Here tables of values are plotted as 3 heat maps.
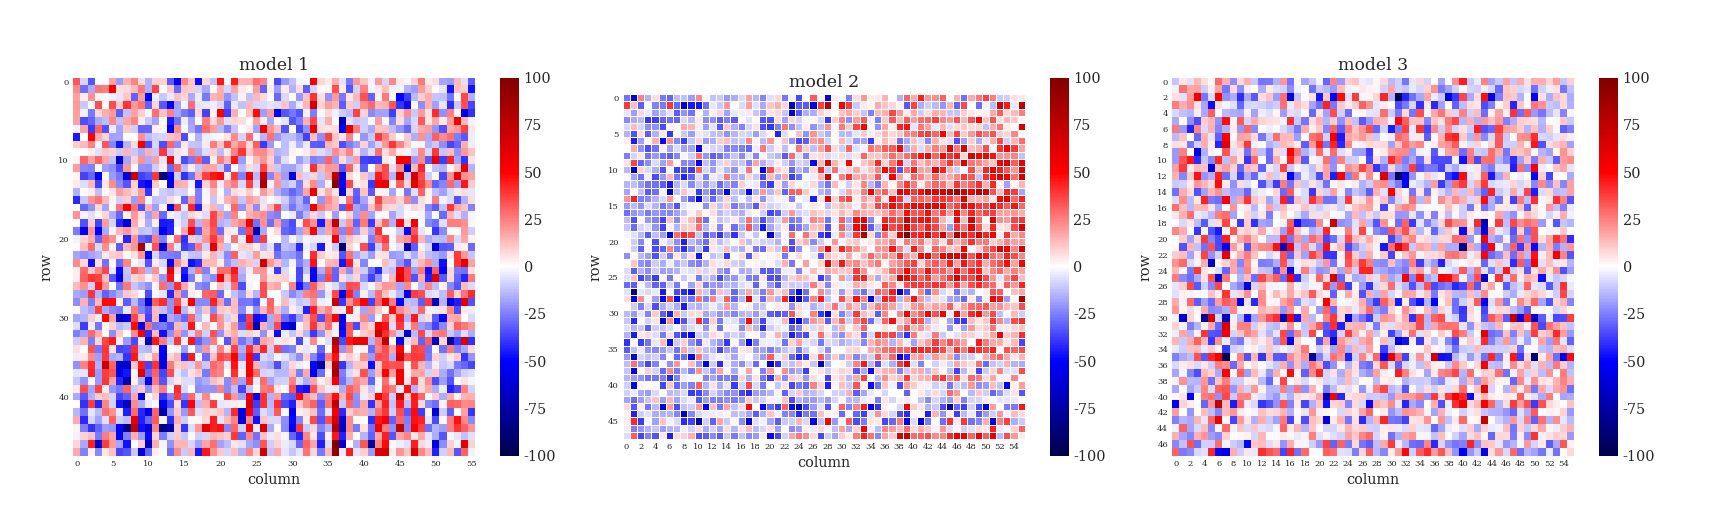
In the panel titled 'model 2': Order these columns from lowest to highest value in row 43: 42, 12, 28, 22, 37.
28, 42, 37, 12, 22
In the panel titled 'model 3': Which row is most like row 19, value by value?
29
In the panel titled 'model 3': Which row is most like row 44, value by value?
38
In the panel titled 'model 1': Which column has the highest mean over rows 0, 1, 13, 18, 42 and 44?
36
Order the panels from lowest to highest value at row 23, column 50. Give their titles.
model 1, model 2, model 3
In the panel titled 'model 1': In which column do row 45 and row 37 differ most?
9
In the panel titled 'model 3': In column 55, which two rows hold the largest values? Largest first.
35, 30
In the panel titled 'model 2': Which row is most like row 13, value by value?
22
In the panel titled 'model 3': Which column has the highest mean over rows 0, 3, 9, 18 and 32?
7
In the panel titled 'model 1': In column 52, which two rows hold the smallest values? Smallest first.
33, 28
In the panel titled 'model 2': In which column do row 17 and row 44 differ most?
39
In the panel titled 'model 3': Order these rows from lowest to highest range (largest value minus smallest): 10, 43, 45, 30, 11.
45, 10, 11, 43, 30
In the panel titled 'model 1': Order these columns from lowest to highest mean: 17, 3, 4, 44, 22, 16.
17, 3, 44, 16, 4, 22
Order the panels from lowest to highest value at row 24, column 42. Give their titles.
model 1, model 3, model 2
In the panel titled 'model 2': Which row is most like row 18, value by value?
17
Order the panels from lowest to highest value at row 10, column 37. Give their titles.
model 3, model 1, model 2
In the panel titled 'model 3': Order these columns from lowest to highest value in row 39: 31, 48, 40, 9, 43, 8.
8, 31, 48, 9, 40, 43
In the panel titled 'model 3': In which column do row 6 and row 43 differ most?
43
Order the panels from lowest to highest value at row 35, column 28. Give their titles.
model 2, model 1, model 3
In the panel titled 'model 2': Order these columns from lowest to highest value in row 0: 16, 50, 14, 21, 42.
14, 16, 21, 42, 50
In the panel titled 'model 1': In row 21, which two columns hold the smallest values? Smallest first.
37, 46
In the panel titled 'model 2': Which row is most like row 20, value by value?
29
